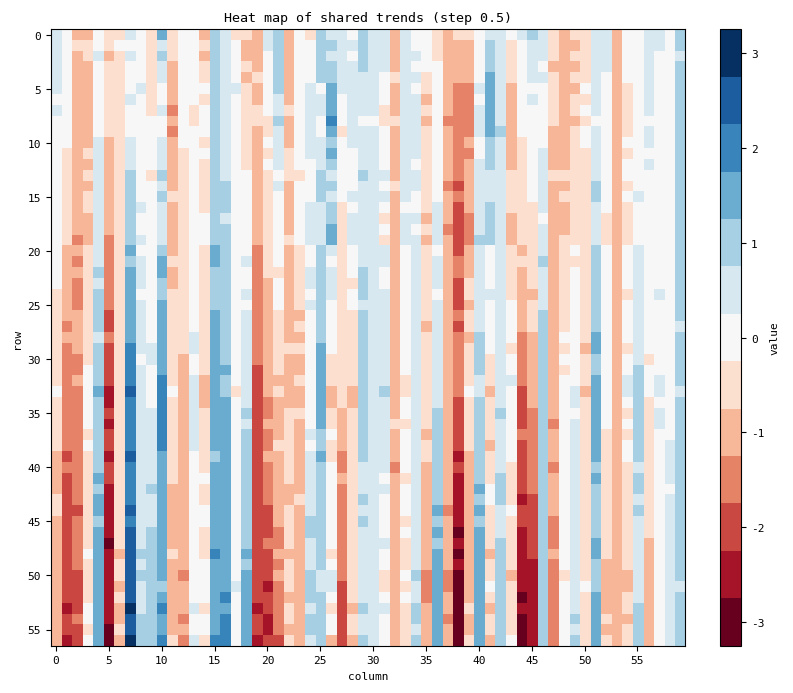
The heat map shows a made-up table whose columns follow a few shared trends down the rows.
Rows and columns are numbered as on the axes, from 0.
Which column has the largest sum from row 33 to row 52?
7
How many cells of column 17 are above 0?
2
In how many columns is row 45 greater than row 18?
25
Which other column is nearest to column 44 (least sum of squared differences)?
1
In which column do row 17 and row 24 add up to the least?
38
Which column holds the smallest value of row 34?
5
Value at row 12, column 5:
-1
